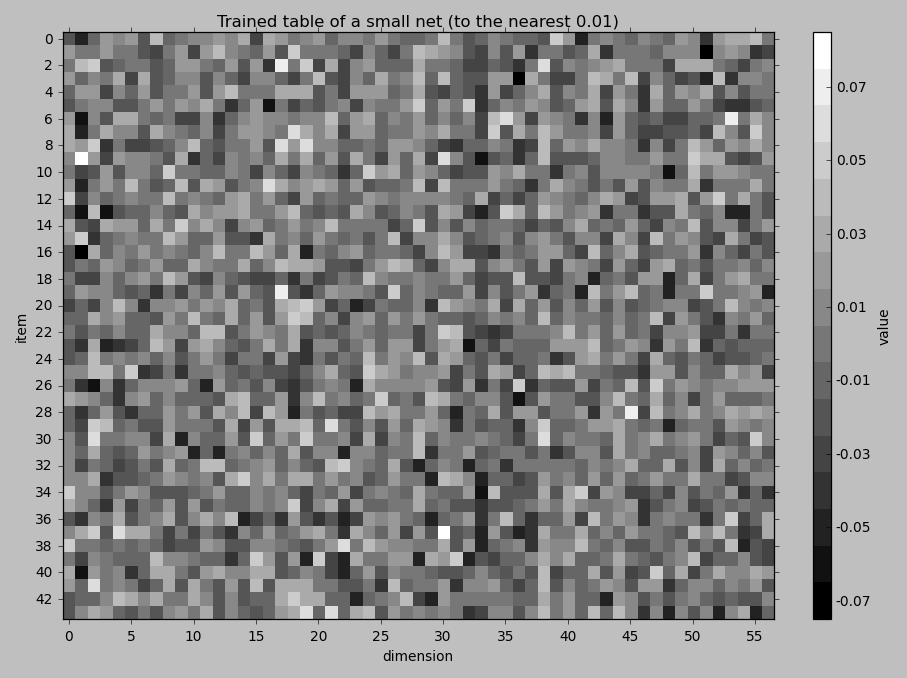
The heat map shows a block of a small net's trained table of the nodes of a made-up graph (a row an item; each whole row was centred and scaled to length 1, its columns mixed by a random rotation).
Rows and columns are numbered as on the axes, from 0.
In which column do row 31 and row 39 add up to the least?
22
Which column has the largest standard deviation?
1
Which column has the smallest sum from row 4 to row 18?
33
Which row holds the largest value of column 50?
9
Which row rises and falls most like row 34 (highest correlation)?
38
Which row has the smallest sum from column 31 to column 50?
18
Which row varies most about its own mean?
37
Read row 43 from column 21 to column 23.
0.06 -0.01 0.03
